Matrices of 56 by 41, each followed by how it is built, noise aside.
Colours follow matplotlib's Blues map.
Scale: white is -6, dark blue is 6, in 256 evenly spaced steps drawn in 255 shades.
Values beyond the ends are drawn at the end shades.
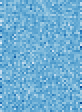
uneven columns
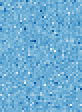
sparse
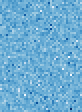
sparse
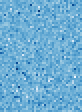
sparse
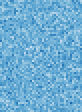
noise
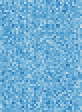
blocks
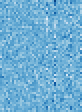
uneven columns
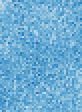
smooth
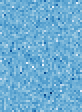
sparse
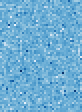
sparse
